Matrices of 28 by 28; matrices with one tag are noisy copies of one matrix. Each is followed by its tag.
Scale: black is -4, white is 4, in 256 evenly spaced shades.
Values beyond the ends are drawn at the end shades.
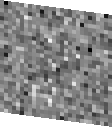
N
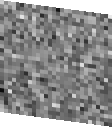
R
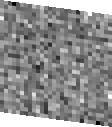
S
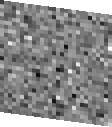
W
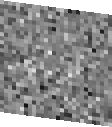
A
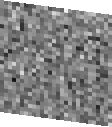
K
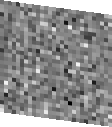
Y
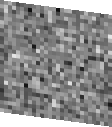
R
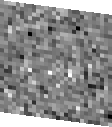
A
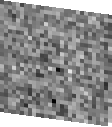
W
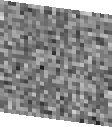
S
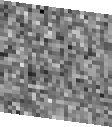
N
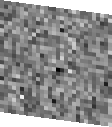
W
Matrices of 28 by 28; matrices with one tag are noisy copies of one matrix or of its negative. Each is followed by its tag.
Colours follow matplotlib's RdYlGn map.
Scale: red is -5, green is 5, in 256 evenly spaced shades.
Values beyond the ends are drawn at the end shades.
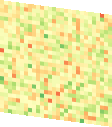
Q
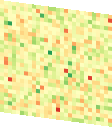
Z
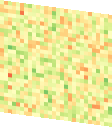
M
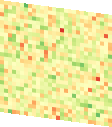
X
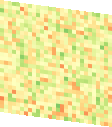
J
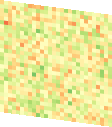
Z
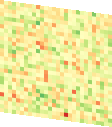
Q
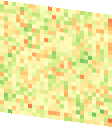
X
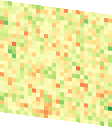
Z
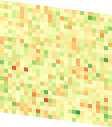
M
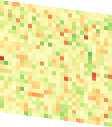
J
